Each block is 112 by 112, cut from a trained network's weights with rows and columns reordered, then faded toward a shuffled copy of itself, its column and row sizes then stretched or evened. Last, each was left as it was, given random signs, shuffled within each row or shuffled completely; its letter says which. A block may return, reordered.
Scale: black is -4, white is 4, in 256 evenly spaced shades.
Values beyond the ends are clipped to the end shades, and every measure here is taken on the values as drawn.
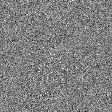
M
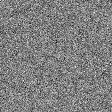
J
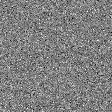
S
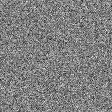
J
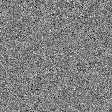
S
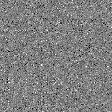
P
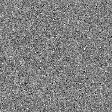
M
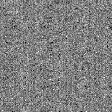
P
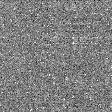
P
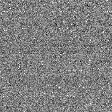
P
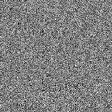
P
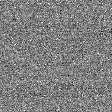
P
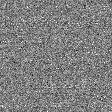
S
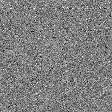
M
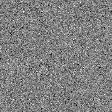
M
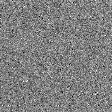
M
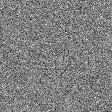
J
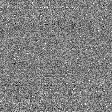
P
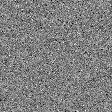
J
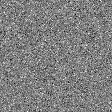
J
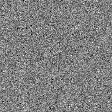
M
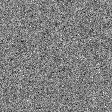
J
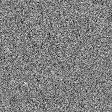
S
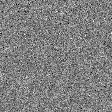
S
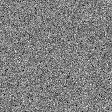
J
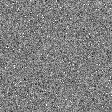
J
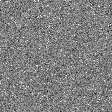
J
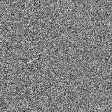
M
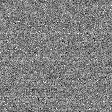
S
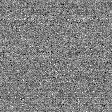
S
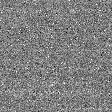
S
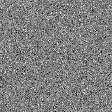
P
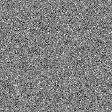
P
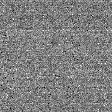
P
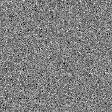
M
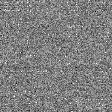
P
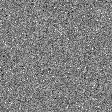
J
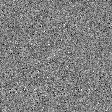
S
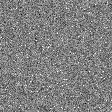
J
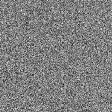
P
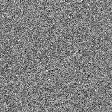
P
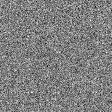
S
